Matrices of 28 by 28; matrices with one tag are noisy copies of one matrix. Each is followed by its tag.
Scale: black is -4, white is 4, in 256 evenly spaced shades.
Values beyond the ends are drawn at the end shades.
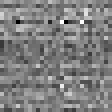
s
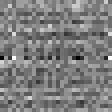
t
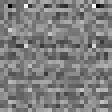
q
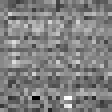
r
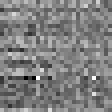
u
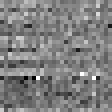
u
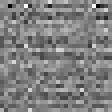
q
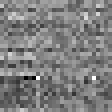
u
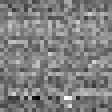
r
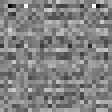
q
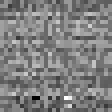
r
